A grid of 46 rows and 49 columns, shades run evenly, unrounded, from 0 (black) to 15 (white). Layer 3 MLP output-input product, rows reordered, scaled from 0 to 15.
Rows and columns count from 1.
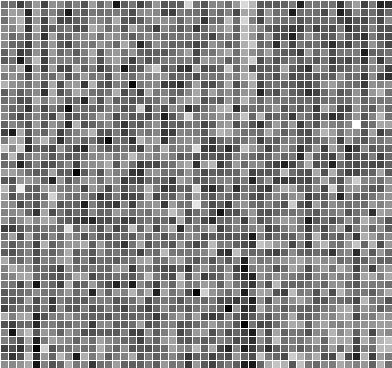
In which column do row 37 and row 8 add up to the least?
25
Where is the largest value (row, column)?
16, 45
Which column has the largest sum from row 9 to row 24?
31
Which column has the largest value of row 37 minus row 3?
26
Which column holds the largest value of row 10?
32
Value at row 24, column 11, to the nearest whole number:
4
